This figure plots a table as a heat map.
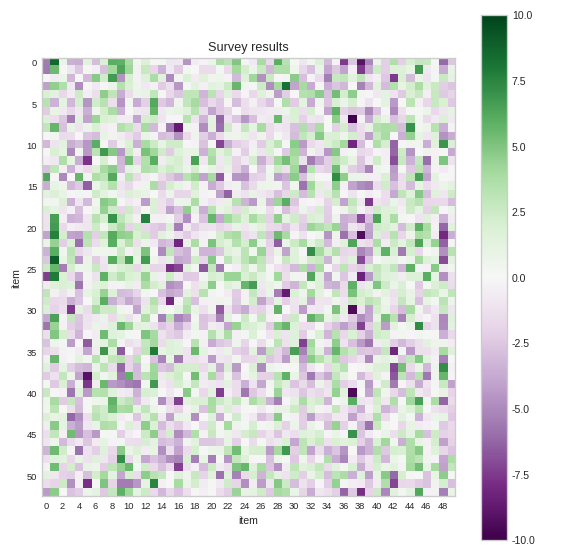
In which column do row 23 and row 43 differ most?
32
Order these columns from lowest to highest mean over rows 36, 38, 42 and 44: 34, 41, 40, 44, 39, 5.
39, 5, 34, 41, 44, 40
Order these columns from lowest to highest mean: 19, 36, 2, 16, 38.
38, 16, 19, 36, 2
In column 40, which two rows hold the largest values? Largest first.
19, 27
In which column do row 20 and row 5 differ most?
1
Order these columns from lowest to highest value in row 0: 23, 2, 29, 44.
2, 44, 29, 23
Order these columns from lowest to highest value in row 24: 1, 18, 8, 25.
18, 25, 8, 1
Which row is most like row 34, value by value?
15
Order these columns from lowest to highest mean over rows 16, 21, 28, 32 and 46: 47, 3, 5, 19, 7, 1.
3, 19, 5, 47, 7, 1
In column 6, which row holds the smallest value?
45
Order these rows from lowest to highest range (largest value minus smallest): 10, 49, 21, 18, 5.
18, 5, 49, 10, 21
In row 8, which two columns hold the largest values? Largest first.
44, 1
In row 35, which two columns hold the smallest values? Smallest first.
42, 9
